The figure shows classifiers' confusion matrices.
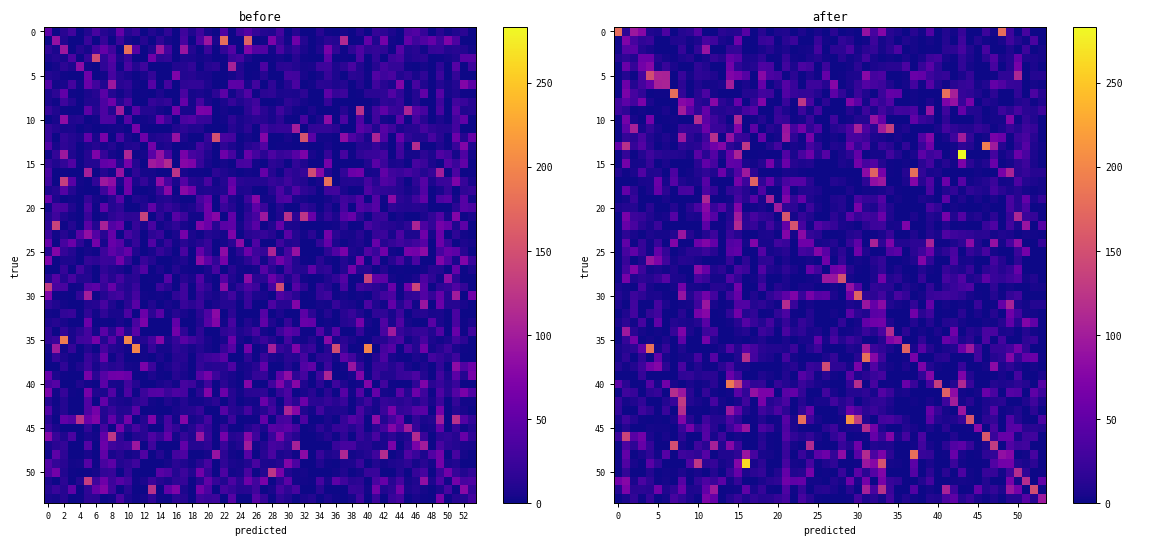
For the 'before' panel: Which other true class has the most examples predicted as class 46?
29
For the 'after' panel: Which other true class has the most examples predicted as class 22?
30
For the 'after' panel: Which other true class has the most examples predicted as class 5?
6
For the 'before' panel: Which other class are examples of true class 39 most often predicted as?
35
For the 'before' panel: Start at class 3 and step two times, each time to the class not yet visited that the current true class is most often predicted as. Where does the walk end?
8
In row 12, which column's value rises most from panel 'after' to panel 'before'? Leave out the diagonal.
32
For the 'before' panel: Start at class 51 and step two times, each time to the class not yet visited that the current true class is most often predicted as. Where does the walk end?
16
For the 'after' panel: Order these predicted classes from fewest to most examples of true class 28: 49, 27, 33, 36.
36, 49, 33, 27
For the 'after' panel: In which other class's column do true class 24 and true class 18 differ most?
32
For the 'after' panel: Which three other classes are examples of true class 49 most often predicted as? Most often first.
16, 33, 10
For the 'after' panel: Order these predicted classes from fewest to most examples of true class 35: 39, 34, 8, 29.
39, 29, 8, 34
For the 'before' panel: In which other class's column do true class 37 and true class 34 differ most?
43
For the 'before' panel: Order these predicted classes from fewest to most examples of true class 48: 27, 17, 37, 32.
27, 17, 32, 37
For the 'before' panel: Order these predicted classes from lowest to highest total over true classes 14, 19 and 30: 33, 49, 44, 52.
33, 44, 52, 49
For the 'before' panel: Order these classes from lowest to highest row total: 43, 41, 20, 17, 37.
37, 20, 43, 41, 17
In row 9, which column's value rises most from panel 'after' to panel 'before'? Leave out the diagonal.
45
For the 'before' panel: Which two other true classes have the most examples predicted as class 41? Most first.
12, 44
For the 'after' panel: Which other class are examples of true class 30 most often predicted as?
8
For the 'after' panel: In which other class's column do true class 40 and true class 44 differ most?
29
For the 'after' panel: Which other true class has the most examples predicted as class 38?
26
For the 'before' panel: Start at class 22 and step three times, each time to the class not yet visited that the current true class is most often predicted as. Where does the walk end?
28
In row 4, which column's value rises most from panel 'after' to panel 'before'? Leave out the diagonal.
23
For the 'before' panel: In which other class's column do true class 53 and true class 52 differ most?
13
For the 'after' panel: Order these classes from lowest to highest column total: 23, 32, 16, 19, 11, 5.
19, 5, 23, 16, 32, 11
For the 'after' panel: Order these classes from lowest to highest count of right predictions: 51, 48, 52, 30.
48, 51, 52, 30
